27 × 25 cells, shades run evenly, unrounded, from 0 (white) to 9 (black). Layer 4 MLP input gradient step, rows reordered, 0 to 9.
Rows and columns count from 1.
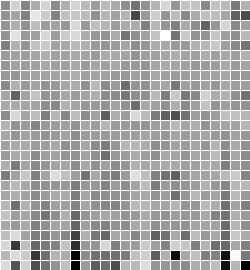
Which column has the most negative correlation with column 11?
24
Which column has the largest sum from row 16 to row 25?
8
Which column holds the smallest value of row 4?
17
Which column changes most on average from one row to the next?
2
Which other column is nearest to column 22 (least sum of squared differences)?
9
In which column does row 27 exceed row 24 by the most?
25
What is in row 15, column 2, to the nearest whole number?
3
